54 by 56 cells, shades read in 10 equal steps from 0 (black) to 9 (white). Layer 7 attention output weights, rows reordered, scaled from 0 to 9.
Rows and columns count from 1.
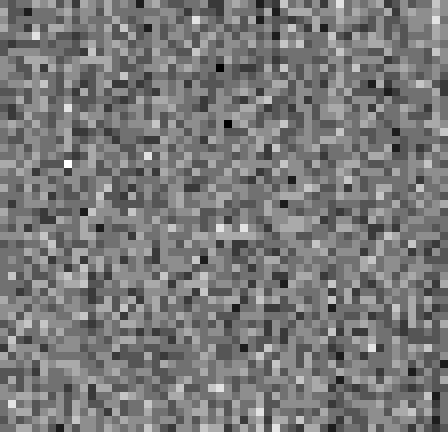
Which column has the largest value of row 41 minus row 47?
52
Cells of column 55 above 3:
34
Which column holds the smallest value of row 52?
14
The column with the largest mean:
6
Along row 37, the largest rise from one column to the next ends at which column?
26
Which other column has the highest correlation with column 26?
19
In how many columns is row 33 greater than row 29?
19
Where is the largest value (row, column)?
21, 9
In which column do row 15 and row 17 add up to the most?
43
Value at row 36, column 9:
6
